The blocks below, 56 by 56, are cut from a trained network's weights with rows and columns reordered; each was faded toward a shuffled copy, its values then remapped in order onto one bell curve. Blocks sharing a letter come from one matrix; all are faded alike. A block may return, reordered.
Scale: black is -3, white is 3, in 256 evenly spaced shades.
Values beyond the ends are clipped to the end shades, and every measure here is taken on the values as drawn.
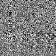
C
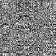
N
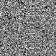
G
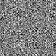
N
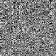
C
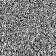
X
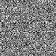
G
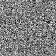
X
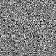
G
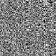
C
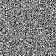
X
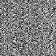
N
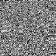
G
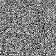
X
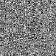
C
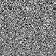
G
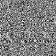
C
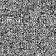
X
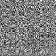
N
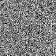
X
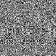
G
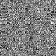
N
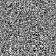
C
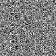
C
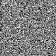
X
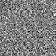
G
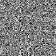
C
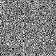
C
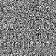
N
